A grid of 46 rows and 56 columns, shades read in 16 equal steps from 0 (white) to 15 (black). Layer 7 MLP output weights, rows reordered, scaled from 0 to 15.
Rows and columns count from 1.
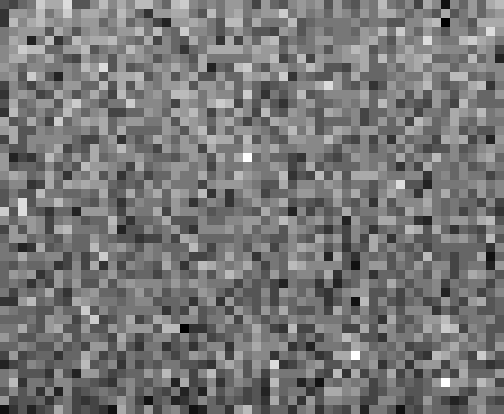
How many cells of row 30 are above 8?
22
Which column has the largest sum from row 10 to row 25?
42
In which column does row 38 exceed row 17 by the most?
24
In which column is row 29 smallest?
12
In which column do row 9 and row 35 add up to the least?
32
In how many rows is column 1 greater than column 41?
32
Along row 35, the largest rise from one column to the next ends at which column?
11
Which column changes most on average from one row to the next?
50
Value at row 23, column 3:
2
